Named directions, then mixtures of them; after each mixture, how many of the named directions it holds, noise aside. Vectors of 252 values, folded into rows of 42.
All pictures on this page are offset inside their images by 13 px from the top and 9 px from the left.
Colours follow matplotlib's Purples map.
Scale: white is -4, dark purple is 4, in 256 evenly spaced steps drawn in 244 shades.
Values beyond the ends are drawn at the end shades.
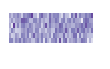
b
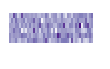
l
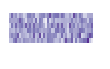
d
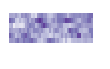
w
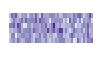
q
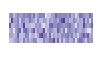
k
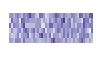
two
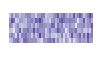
four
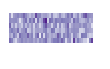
one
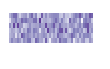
three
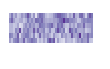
three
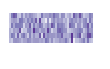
three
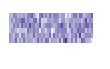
three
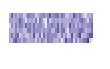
one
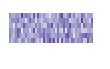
four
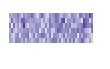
two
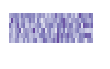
two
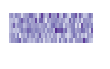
four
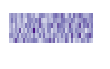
four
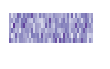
four
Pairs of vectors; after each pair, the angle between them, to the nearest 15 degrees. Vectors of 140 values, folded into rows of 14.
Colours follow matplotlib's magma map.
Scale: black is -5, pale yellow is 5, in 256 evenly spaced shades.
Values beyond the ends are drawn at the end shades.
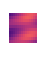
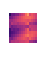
15 degrees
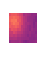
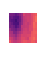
165 degrees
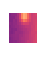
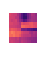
135 degrees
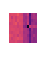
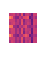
75 degrees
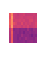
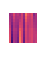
105 degrees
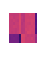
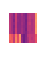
150 degrees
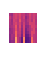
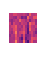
45 degrees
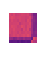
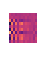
90 degrees
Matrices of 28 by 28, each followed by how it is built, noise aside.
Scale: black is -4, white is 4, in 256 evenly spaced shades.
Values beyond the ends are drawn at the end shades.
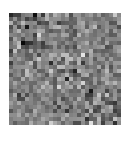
block diagonal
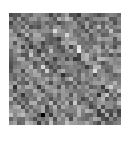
Toeplitz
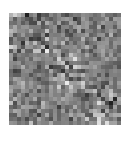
block diagonal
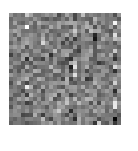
uneven columns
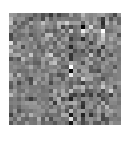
uneven columns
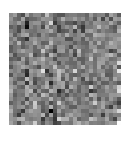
uneven columns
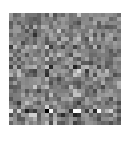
low rank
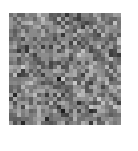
Toeplitz
